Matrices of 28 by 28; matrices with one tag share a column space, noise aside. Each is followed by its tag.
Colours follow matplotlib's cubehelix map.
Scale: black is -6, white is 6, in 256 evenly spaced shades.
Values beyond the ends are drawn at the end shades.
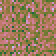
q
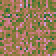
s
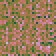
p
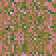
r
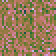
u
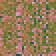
p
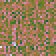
p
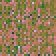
p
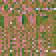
u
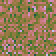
q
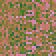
p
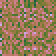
s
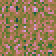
q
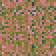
r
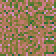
r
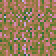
s
